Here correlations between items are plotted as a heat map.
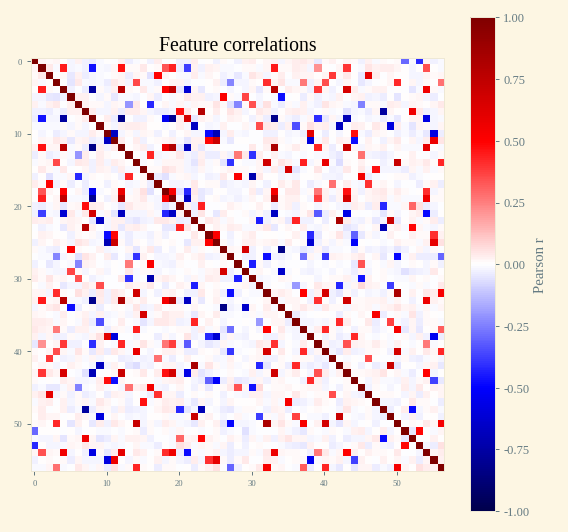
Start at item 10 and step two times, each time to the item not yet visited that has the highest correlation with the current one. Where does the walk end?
44
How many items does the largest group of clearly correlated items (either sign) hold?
11
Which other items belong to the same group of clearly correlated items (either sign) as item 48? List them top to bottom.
7, 20, 23, 52
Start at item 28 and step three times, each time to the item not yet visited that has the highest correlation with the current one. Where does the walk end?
13
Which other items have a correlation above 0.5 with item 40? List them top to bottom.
14, 32, 50
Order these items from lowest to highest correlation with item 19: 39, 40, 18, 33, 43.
40, 39, 18, 43, 33
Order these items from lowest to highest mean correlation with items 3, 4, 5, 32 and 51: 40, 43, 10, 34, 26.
34, 10, 26, 43, 40
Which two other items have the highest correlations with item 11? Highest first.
25, 55
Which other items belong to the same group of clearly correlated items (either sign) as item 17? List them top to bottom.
2, 41, 46
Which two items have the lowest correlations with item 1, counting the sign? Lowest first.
8, 21
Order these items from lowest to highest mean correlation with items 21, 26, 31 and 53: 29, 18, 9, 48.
18, 48, 9, 29
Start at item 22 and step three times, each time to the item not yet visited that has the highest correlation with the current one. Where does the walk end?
36
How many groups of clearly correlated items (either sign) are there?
10
